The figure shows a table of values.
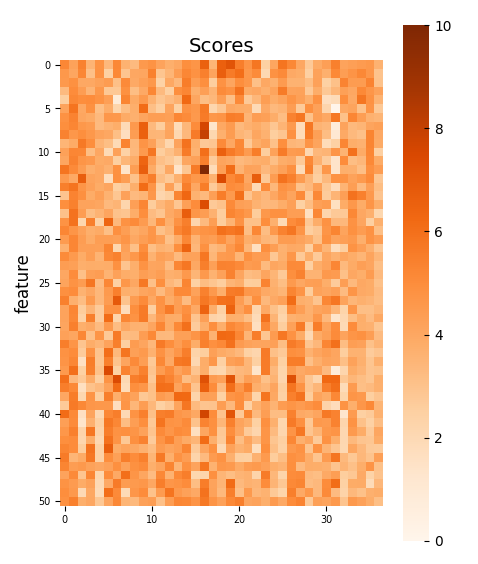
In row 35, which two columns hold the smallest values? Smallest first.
31, 22
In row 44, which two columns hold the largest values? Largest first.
5, 3
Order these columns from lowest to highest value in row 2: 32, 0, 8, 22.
22, 8, 0, 32
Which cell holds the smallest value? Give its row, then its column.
5, 31
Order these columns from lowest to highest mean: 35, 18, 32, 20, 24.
32, 24, 35, 18, 20
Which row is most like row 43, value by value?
49
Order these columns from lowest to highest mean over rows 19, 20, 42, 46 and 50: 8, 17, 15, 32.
32, 15, 8, 17
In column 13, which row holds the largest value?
38
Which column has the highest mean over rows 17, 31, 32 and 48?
19
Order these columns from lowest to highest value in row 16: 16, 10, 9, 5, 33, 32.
10, 5, 32, 33, 9, 16
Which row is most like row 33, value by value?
47
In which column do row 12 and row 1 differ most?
16
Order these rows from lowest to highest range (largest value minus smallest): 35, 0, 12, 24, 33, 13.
24, 33, 0, 13, 35, 12
